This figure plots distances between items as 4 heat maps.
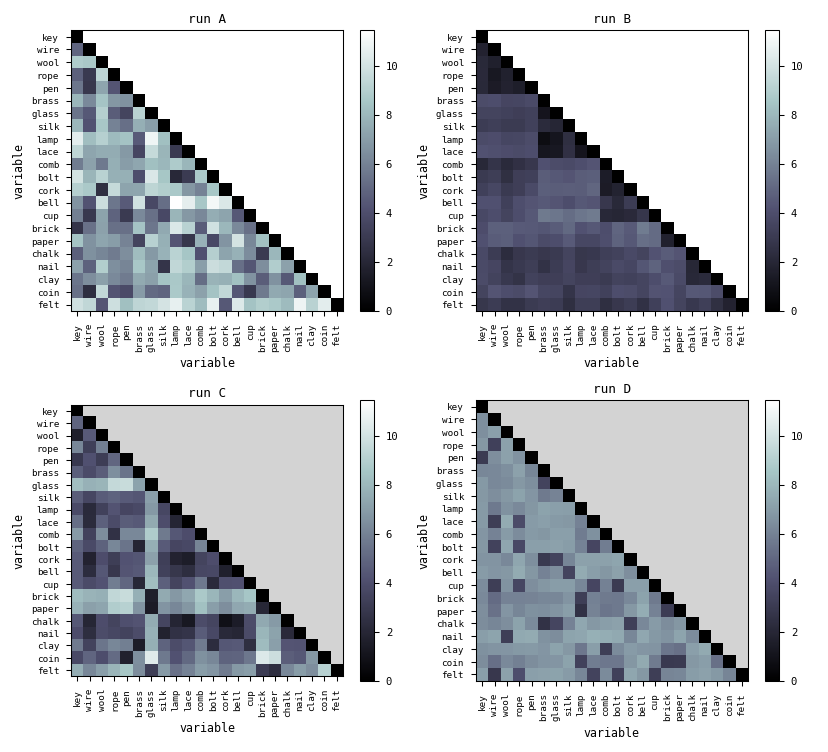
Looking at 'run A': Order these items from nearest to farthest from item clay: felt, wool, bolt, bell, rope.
rope, wool, bolt, bell, felt
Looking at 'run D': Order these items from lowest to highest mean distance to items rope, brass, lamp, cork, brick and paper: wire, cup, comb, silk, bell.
wire, cup, comb, silk, bell
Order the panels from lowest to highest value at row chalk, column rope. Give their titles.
run B, run C, run A, run D
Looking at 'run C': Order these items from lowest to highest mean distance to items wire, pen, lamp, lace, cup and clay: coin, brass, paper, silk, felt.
brass, silk, coin, felt, paper
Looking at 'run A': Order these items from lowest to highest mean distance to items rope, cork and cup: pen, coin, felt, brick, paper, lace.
pen, coin, brick, paper, lace, felt
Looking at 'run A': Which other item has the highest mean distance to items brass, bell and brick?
felt
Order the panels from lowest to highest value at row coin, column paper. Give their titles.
run D, run B, run A, run C
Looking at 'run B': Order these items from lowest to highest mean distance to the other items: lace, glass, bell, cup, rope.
rope, glass, lace, bell, cup
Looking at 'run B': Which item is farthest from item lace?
cup
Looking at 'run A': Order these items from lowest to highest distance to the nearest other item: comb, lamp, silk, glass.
lamp, silk, glass, comb
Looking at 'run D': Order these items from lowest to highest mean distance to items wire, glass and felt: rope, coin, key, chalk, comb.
rope, chalk, coin, comb, key
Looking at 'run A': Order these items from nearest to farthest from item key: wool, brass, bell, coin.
coin, bell, brass, wool
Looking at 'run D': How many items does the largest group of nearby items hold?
6
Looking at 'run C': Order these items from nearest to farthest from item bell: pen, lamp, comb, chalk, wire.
chalk, wire, lamp, comb, pen
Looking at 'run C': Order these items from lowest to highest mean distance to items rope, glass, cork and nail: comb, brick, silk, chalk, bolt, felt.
chalk, silk, comb, bolt, felt, brick
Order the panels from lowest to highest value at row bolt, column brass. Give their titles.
run C, run A, run B, run D
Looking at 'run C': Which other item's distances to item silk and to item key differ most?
wool
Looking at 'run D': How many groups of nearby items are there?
7
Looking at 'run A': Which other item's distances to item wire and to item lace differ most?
bell
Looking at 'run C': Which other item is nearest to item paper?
glass
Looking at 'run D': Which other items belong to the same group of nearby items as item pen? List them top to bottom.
key
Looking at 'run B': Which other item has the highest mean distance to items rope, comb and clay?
brick
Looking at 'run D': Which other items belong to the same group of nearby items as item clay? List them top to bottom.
comb
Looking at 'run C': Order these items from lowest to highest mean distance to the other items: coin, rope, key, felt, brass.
brass, key, rope, coin, felt
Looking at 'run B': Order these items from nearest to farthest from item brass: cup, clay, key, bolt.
clay, key, bolt, cup
